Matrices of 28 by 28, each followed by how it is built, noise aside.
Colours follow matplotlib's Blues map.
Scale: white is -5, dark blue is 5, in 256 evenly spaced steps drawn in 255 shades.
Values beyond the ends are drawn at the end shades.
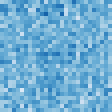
blocks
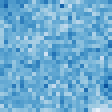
smooth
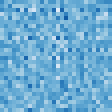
low rank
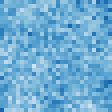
smooth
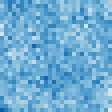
smooth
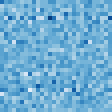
uneven rows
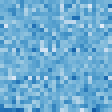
uneven rows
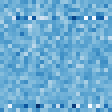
uneven rows
